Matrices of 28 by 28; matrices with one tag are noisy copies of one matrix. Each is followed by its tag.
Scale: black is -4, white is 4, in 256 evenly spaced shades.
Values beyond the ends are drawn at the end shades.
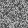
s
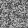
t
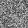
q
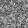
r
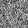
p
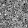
p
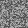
t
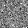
s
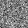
s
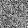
q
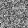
t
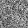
q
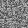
s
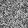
p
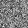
s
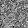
r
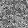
q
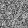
p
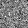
s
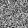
p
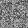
t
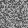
s
